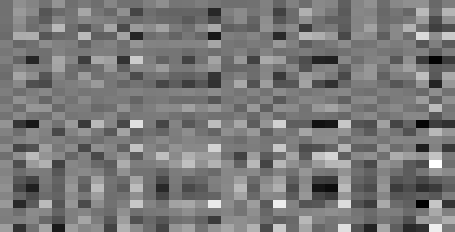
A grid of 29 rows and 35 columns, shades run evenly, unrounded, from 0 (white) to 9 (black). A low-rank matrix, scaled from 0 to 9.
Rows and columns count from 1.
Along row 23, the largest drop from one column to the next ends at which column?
27
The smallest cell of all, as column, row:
34, 21
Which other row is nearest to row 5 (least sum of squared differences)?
2
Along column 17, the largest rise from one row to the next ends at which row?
5
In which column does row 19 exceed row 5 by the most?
33
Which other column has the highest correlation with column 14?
4
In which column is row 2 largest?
17
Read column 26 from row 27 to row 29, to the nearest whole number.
4 5 5
